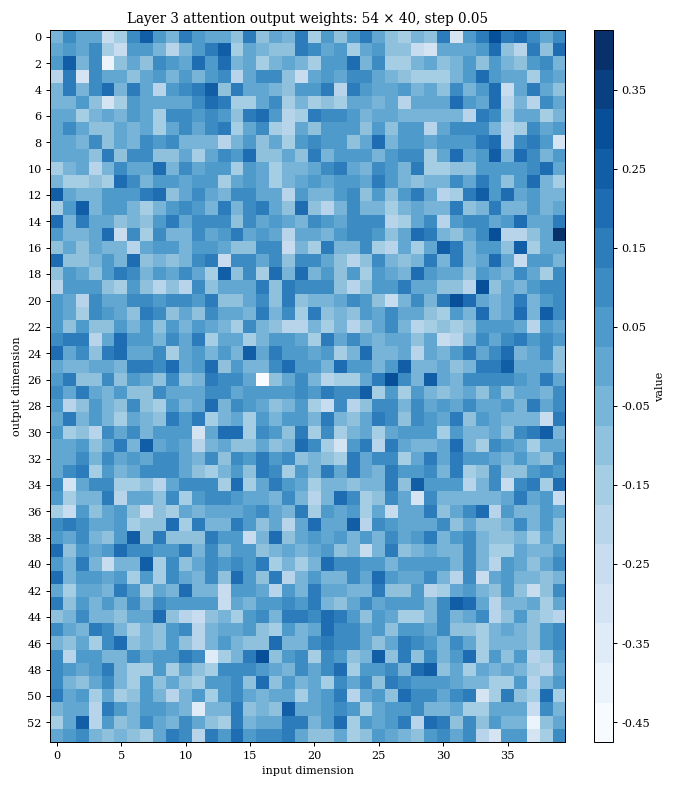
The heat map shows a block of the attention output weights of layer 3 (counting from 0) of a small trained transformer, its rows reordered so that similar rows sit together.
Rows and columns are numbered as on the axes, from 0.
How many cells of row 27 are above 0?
20
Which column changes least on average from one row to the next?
3
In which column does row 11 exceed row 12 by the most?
31
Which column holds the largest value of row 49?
16
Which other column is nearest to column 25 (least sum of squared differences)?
15
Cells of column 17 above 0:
20
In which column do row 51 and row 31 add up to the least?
11
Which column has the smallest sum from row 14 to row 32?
22
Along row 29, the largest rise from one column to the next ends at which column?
39
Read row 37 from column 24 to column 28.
-0.2 0.1 0.05 0 0
